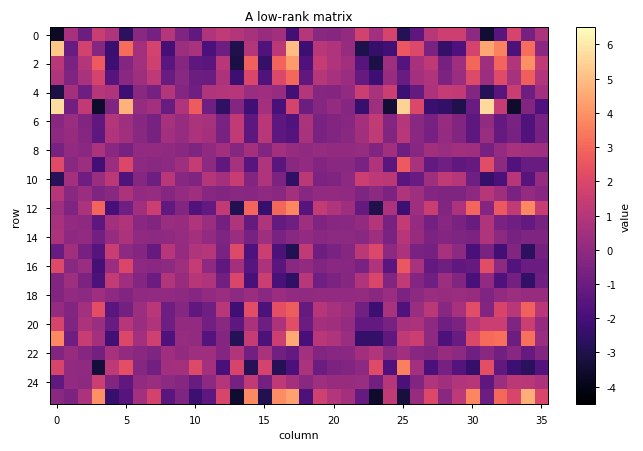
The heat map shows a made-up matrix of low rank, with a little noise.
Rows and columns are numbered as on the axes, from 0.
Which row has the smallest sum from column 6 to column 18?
5
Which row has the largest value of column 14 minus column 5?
25
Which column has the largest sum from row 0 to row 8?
17
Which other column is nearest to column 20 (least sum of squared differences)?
6
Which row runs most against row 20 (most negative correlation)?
10
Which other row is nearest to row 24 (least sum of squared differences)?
8
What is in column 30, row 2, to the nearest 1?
3
